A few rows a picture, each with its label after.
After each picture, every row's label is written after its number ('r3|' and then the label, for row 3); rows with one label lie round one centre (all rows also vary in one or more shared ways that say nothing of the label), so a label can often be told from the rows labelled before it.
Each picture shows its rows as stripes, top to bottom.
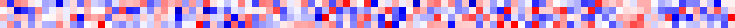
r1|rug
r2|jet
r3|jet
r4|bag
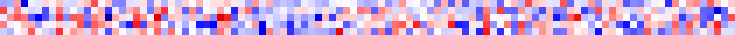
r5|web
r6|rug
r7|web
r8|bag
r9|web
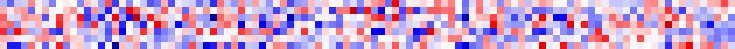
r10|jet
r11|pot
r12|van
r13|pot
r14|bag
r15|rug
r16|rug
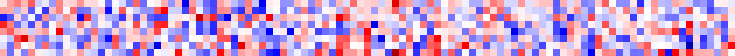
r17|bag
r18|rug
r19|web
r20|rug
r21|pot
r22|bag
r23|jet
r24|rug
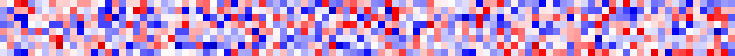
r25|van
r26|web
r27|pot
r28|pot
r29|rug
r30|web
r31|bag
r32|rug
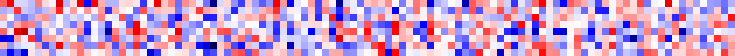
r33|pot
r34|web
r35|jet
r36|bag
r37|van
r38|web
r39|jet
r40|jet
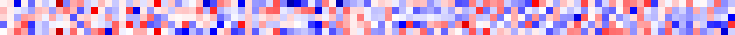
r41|van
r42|pot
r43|van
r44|jet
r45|web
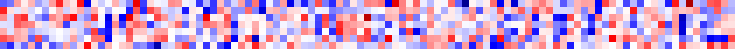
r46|web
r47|bag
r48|pot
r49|web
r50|pot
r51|rug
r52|jet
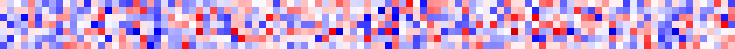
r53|bag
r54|bag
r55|web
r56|van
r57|bag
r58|jet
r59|jet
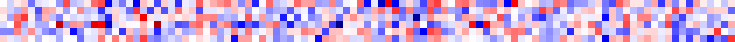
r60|bag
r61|van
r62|van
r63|web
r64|bag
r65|jet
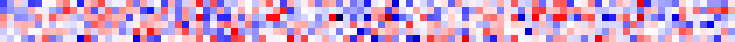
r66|web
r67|jet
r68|van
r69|bag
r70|van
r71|rug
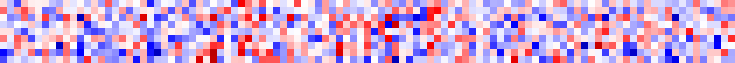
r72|jet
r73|bag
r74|van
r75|jet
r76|rug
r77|jet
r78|rug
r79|web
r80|web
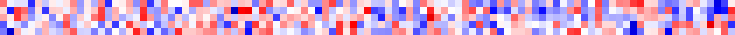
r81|rug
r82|jet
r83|bag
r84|pot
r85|web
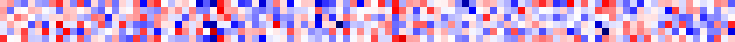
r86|pot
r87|rug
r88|web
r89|jet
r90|van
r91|bag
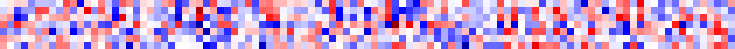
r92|rug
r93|van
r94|rug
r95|bag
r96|bag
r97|pot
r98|bag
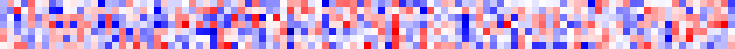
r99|pot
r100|bag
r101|pot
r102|van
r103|rug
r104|rug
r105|rug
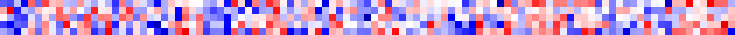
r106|web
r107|pot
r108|jet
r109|jet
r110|van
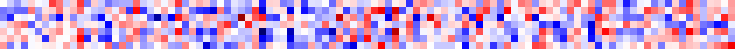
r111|web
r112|jet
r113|jet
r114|rug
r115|pot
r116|pot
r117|jet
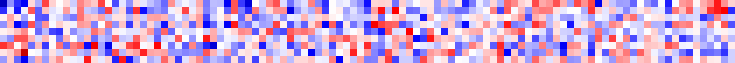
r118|web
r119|van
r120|bag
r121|van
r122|bag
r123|van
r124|pot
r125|van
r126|rug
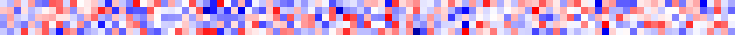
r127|web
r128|bag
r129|pot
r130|pot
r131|van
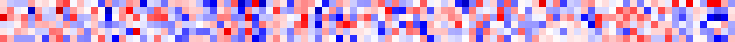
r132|pot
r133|pot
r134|rug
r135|pot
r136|bag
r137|rug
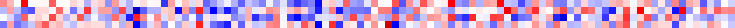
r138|van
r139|jet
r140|van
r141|pot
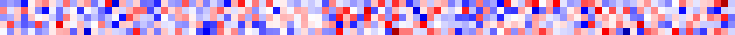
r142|jet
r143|rug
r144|pot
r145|rug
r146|bag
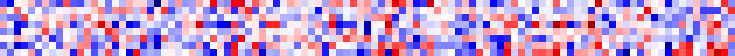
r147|bag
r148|jet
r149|van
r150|bag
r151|van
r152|jet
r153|rug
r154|bag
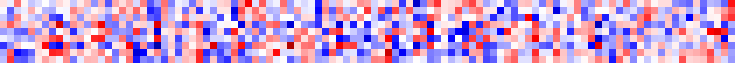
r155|jet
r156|jet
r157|jet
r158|web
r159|bag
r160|web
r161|pot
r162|pot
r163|pot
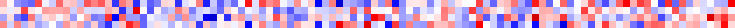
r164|jet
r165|van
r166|jet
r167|pot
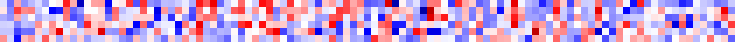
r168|web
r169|bag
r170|bag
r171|jet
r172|web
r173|van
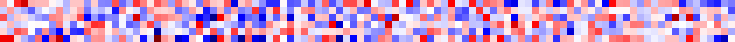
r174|van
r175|pot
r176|rug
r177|bag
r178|bag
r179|rug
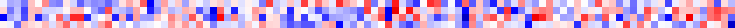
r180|rug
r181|jet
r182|web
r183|van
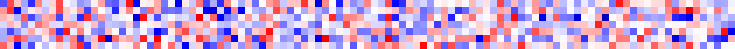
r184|pot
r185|pot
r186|van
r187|pot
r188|van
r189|web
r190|rug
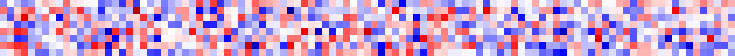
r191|pot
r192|van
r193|van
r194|bag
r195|pot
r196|rug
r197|bag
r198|bag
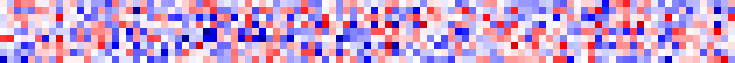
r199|van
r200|rug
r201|jet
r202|rug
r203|bag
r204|bag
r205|web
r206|pot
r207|web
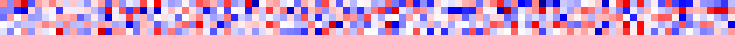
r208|van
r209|jet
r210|pot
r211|van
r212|web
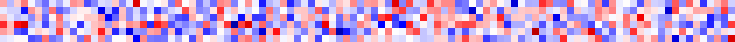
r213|van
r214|rug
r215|rug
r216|jet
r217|bag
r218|jet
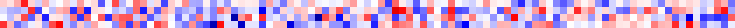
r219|van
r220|bag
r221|jet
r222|rug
